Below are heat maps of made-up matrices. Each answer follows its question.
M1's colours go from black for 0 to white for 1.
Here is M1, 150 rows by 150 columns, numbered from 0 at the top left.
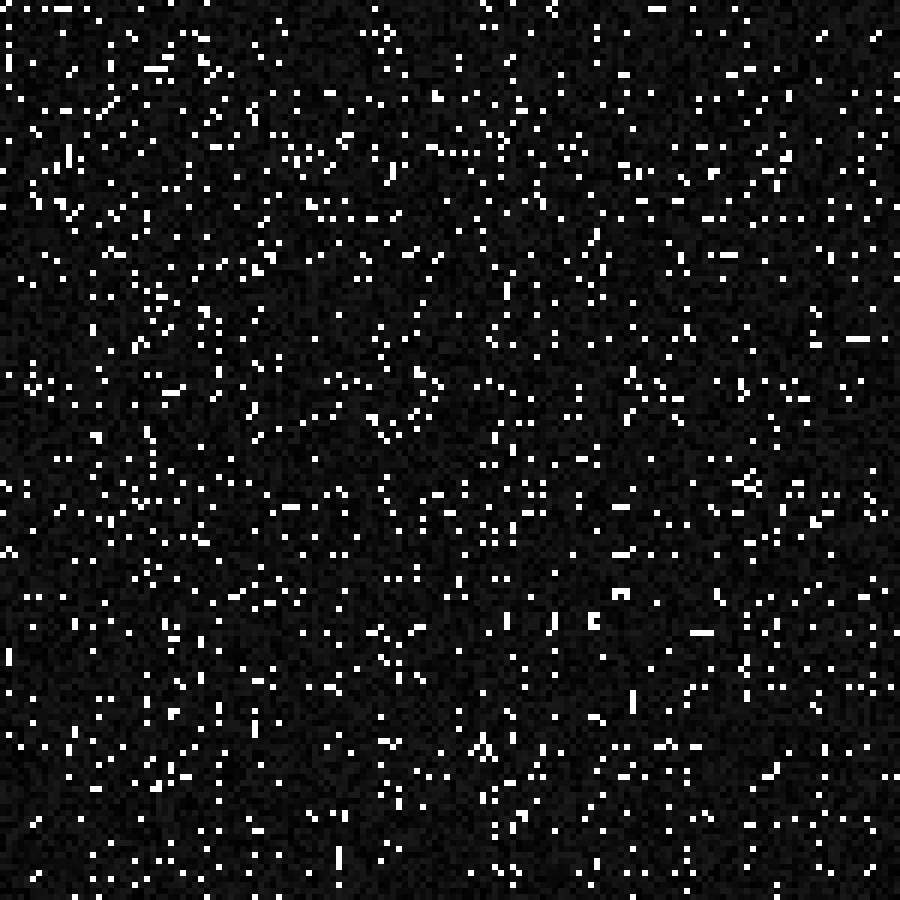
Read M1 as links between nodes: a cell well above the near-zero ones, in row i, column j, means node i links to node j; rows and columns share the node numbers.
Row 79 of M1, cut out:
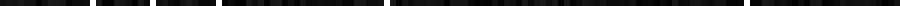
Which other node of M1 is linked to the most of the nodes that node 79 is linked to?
node 11
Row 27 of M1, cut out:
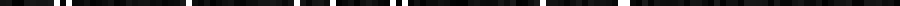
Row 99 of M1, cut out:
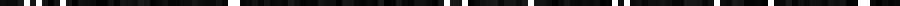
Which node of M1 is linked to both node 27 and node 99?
node 104
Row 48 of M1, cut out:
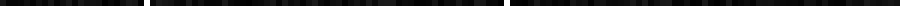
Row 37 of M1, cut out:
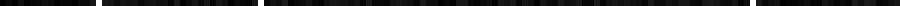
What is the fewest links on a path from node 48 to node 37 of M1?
4
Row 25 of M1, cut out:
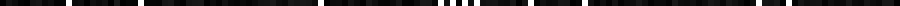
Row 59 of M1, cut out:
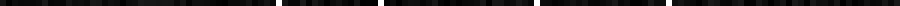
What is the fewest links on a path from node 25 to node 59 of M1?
5
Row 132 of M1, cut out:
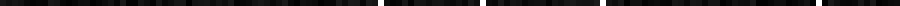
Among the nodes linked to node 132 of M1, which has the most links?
node 80
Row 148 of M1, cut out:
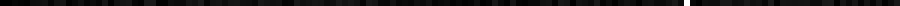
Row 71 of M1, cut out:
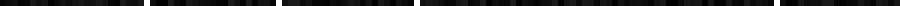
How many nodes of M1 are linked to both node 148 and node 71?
0
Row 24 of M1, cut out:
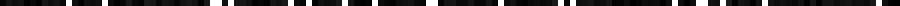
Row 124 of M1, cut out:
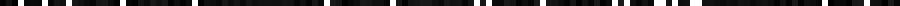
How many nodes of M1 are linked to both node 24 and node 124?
3
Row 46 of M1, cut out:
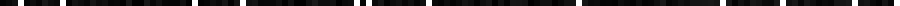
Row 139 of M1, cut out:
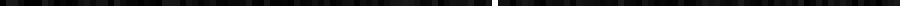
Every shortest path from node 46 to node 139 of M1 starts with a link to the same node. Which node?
node 96
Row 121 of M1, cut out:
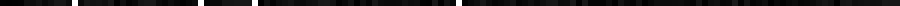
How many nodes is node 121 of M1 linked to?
4
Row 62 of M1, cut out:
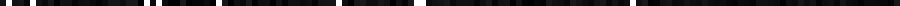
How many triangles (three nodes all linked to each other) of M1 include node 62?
1
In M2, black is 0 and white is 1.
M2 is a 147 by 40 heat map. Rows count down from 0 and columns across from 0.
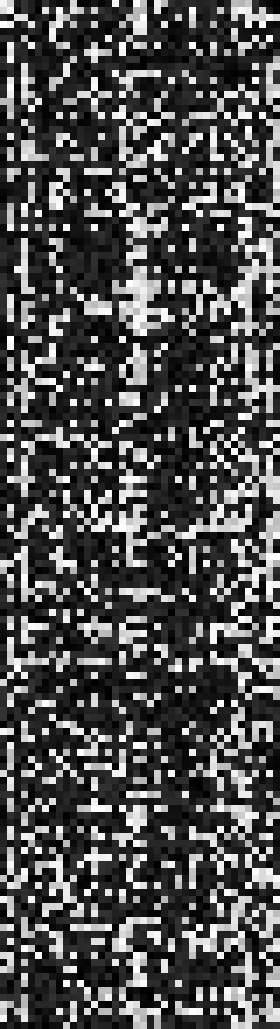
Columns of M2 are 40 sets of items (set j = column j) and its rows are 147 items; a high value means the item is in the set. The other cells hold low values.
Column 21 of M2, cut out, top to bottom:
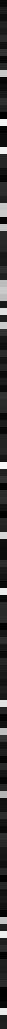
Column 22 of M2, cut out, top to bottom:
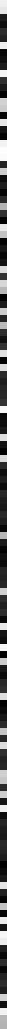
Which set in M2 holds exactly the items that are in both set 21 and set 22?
26
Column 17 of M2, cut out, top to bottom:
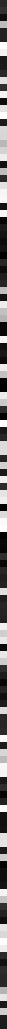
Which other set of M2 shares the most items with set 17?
30
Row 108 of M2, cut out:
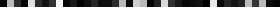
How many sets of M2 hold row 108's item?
10
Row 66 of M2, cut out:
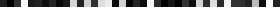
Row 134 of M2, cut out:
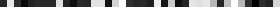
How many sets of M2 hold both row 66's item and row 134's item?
5
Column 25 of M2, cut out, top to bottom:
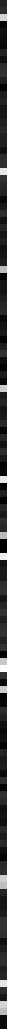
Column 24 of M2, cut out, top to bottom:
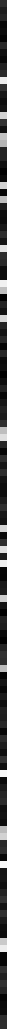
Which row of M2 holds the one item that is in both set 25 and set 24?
95
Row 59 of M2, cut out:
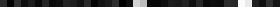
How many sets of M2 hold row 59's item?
4
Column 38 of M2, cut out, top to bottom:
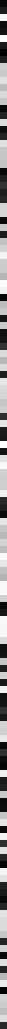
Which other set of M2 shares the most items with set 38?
3
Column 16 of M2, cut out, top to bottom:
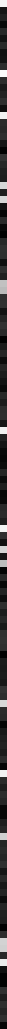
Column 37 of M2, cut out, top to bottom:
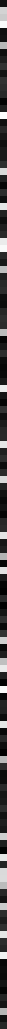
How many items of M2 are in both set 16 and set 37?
2
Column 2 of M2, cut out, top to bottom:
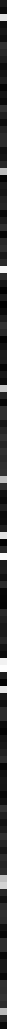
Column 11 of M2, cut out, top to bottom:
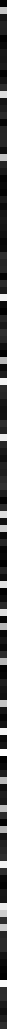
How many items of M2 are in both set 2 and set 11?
1
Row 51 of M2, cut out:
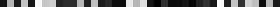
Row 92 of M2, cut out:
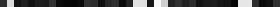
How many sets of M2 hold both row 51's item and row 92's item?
4
